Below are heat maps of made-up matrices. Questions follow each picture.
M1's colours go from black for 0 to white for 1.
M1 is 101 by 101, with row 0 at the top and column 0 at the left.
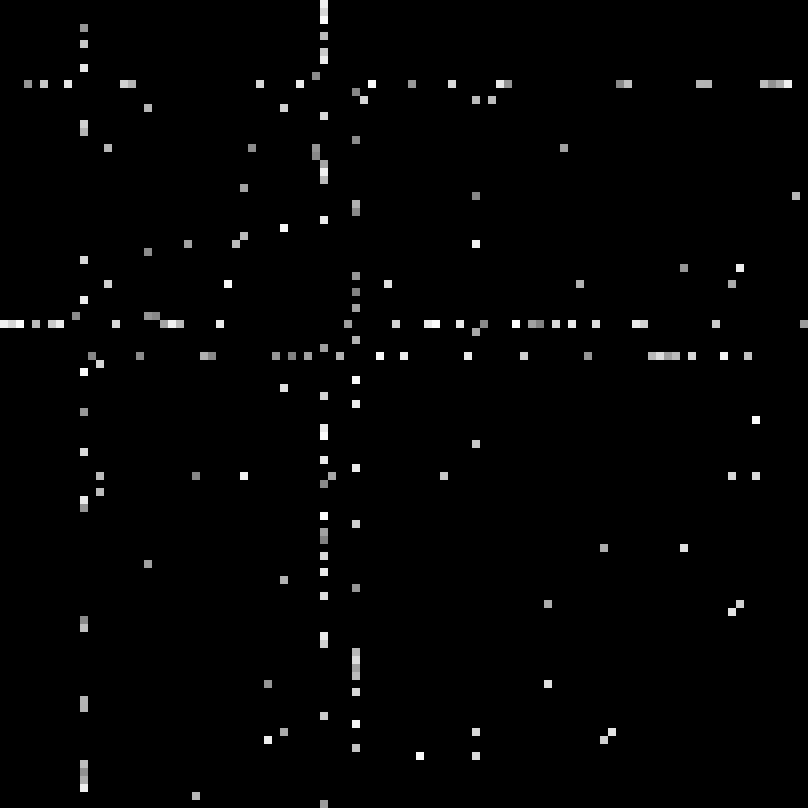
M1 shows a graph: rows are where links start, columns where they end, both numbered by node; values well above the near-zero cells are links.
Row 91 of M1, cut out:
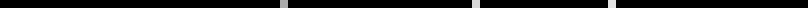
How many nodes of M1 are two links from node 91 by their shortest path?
10
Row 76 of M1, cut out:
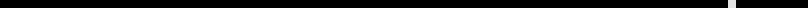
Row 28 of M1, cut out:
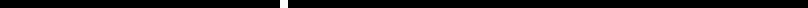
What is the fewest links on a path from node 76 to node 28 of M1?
3
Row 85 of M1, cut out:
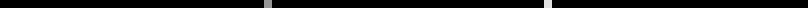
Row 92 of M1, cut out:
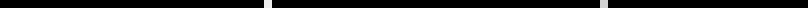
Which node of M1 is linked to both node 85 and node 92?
node 33
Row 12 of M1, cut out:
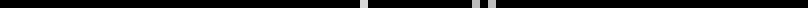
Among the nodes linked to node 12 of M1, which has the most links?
node 59
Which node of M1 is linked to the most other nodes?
node 40
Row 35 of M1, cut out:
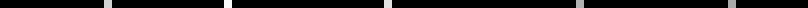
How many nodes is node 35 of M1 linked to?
5
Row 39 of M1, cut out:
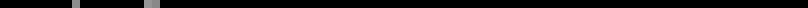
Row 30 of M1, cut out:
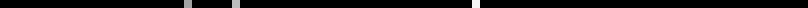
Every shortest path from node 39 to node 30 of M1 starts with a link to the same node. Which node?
node 18
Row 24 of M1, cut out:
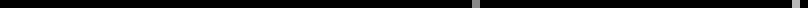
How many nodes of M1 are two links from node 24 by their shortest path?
6
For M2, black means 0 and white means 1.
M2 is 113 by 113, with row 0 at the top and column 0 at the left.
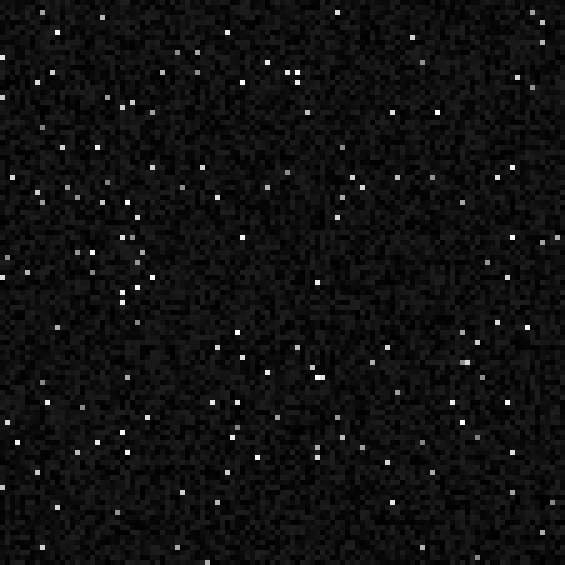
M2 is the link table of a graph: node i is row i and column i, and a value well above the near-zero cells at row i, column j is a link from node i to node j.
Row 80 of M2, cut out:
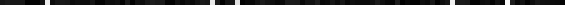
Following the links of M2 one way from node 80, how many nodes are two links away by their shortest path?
8
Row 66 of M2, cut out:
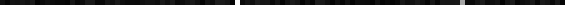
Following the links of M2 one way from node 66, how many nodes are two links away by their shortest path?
6
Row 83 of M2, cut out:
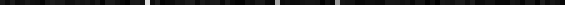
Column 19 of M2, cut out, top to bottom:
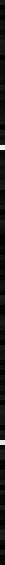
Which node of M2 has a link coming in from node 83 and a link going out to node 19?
node 29
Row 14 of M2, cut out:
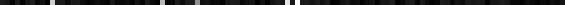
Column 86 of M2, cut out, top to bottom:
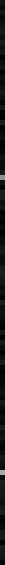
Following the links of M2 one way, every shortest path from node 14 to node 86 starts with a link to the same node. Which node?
node 10
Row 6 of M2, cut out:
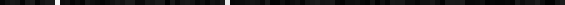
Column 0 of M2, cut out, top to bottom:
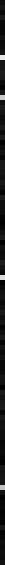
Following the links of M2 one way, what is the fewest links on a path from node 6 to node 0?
2
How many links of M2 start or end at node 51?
2
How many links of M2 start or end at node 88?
3
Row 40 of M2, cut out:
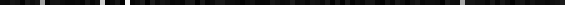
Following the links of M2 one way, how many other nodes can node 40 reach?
7
